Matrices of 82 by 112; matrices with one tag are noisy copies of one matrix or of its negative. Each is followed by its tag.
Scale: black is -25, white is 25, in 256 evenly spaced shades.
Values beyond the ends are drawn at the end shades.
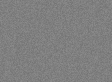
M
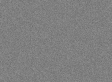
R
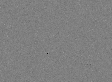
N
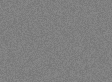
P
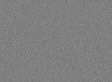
P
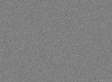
N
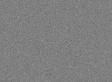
N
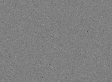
R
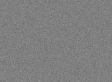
R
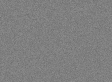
M
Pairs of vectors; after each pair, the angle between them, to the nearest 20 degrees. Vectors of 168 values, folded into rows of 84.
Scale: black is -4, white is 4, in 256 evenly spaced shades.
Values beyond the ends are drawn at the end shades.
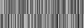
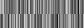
20 degrees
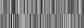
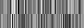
160 degrees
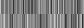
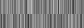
120 degrees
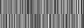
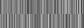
20 degrees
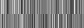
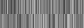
120 degrees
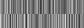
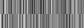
60 degrees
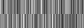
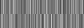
120 degrees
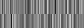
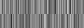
40 degrees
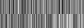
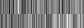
20 degrees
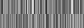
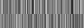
160 degrees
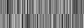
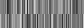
20 degrees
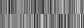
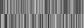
120 degrees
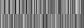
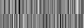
40 degrees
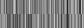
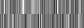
120 degrees
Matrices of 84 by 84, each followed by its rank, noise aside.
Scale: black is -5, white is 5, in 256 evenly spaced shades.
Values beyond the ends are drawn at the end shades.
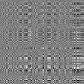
two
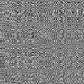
five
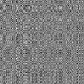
five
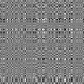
two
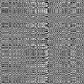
two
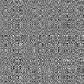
four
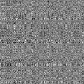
six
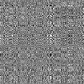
five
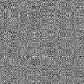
five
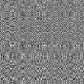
four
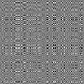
two
